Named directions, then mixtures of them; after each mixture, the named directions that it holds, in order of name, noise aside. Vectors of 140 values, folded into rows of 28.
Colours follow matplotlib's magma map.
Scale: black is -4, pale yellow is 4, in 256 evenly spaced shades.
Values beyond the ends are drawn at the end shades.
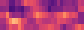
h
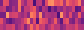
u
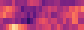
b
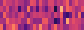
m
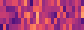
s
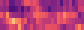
h.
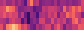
b, s.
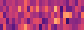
m.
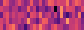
m, u.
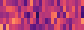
s.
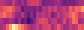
b.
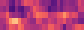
h.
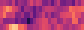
b.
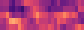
h.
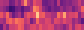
h, s.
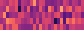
m, u.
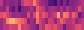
h, u.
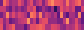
m, u.
